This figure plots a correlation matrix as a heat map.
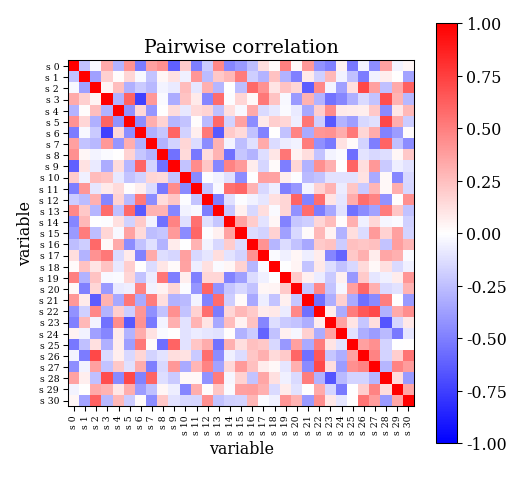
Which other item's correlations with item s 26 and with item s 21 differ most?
s 2
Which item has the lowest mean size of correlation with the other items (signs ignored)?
s 18
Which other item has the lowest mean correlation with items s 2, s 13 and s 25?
s 24
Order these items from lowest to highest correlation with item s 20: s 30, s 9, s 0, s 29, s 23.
s 23, s 29, s 0, s 9, s 30
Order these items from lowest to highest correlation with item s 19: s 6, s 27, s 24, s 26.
s 6, s 27, s 24, s 26
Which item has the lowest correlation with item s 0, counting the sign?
s 9
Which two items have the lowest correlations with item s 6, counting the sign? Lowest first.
s 3, s 13
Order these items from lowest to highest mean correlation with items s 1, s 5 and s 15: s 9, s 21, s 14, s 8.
s 8, s 9, s 14, s 21
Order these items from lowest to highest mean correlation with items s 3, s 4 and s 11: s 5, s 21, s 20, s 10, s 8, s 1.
s 20, s 8, s 10, s 21, s 5, s 1
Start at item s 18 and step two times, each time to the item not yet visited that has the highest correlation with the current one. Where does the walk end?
s 17
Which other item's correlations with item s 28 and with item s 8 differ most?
s 7
